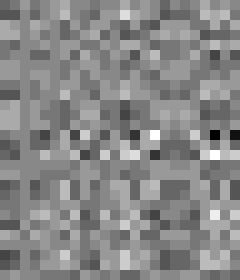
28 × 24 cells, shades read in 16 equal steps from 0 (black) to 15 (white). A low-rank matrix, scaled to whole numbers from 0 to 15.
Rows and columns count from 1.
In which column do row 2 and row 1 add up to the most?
13
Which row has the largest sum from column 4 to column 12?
22
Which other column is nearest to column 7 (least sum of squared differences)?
23
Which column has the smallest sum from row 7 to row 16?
24
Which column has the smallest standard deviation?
3
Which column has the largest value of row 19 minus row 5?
16
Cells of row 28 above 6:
19
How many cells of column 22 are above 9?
10
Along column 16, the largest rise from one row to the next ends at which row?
14
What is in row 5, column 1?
7
